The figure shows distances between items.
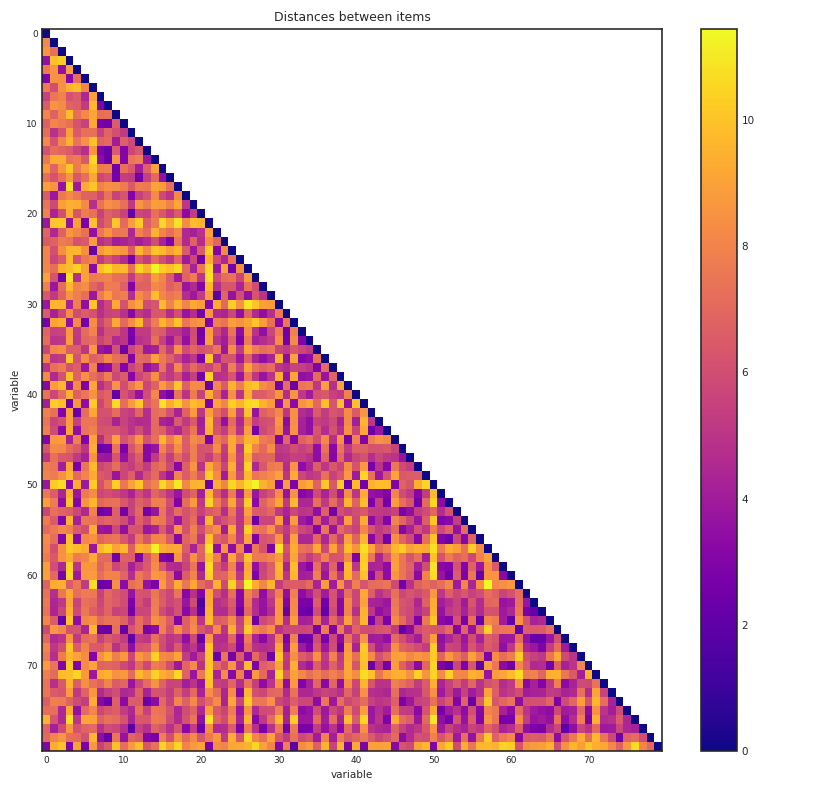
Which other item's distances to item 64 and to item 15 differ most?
36
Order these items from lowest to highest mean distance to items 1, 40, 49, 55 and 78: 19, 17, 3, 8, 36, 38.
8, 38, 36, 19, 17, 3
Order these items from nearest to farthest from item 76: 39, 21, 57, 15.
15, 57, 39, 21
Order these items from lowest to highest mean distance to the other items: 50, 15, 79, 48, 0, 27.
48, 27, 0, 15, 79, 50
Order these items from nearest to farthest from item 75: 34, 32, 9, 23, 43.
34, 43, 23, 9, 32
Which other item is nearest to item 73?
25
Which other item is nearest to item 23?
16
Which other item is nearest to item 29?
22
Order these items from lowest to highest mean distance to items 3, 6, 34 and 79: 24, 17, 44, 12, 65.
24, 44, 65, 12, 17
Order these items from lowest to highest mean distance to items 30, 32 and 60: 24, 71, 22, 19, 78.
78, 22, 19, 24, 71
